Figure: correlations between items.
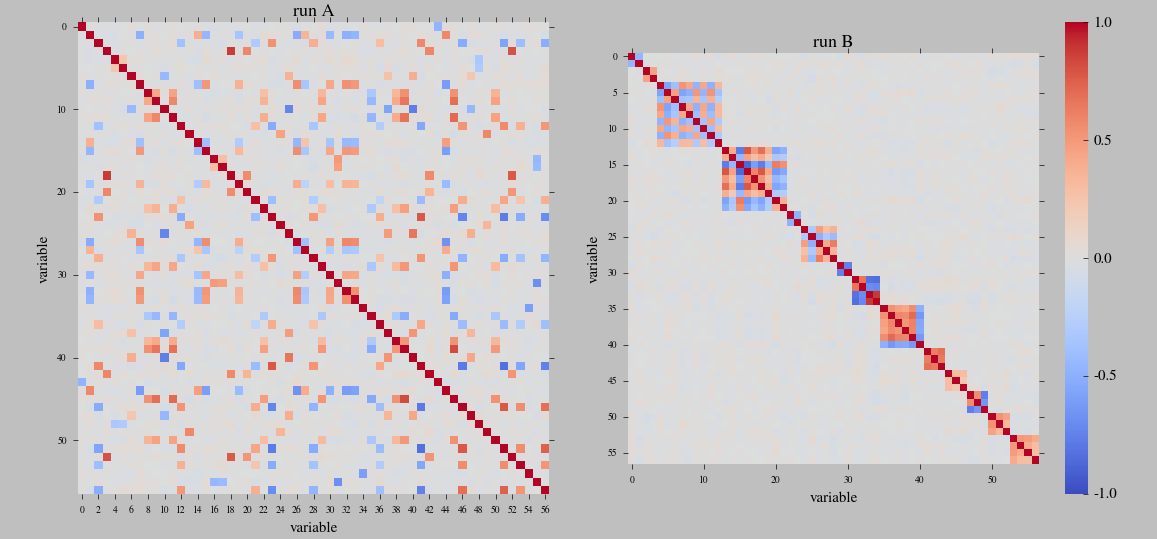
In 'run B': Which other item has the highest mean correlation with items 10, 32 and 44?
31
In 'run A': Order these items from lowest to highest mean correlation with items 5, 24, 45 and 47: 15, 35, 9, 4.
35, 15, 4, 9
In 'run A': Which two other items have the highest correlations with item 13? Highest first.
49, 24
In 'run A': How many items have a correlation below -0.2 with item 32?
4
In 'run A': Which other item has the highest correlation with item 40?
25
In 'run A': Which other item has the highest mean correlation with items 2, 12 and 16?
31
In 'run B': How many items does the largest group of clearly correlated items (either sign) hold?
9
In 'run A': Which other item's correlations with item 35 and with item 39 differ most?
45
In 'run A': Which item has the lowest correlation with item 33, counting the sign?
44
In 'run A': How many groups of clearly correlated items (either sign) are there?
10
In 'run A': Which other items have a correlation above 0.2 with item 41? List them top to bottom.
2, 23, 28, 36
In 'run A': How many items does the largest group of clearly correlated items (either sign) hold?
11
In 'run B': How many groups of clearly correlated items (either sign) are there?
14
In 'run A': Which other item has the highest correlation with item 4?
5
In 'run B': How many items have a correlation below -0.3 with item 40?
5
